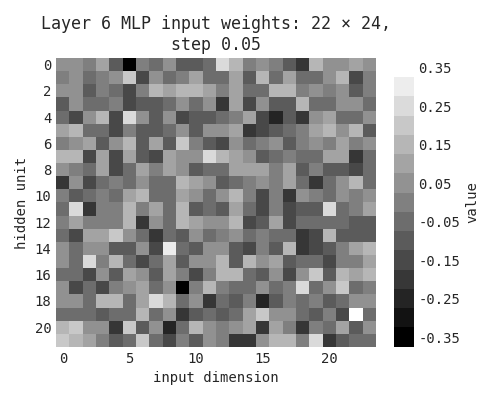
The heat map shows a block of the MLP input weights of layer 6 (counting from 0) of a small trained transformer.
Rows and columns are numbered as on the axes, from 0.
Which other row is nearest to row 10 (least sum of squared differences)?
16
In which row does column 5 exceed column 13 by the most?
4
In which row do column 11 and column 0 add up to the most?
7
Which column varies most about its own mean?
5
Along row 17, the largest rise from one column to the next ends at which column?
10
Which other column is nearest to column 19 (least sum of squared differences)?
0
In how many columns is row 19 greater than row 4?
10
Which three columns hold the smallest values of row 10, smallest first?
17, 15, 1
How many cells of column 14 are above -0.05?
10
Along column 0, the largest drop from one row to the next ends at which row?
9
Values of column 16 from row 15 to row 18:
0.1 0.05 -0.05 -0.1
